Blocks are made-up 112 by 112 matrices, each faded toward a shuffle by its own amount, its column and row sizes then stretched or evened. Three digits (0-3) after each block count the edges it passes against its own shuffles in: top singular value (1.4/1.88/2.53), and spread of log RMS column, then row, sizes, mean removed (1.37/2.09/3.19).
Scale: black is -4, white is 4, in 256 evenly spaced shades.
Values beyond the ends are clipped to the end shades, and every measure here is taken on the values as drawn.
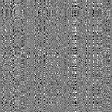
3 3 1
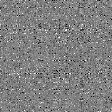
2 1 2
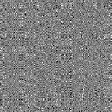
3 2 1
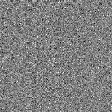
2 1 0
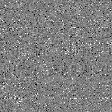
2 1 1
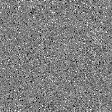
1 1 1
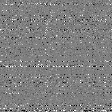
1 1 3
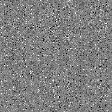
1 2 1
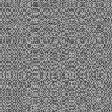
3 0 1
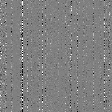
3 3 0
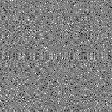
3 0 1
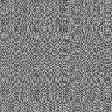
3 2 0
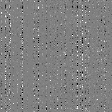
2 3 1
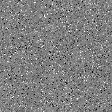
1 1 0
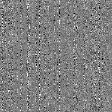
0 3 1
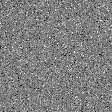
0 0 0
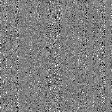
1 3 0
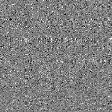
2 1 2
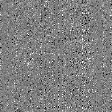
0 3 1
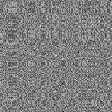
3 0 0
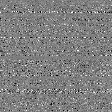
0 0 3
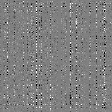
2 3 2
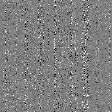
0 3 0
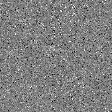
0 1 0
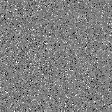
1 1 0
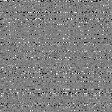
2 0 3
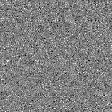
2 0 1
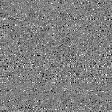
2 0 2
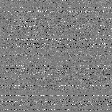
0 0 3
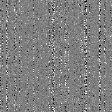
1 3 0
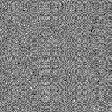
3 0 0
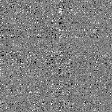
1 2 2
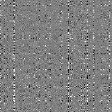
3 3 2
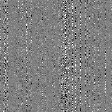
2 3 0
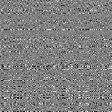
3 0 3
